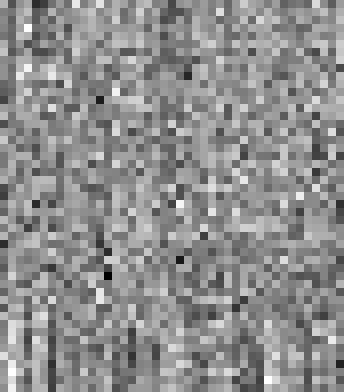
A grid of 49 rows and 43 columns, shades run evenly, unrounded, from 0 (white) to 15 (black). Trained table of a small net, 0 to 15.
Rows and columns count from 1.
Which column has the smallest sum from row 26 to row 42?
2
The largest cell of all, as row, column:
35, 14
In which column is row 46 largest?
43
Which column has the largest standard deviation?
7
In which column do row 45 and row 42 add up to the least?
40
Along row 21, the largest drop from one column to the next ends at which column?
15
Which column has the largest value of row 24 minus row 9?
4
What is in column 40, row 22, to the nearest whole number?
12
